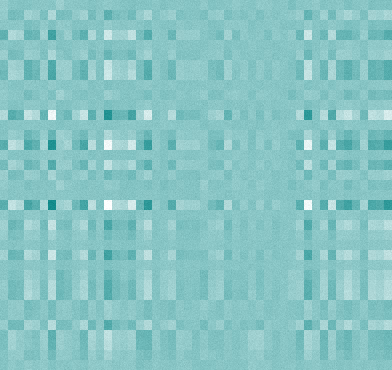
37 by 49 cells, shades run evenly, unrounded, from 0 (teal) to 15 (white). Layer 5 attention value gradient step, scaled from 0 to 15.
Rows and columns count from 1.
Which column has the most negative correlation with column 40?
21
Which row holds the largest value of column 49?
12
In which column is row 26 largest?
7
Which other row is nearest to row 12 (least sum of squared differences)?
26
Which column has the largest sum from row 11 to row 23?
14
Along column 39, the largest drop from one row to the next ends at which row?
22
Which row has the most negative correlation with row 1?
13
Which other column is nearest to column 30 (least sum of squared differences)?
34
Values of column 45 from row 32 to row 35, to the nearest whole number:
7 8 7 7
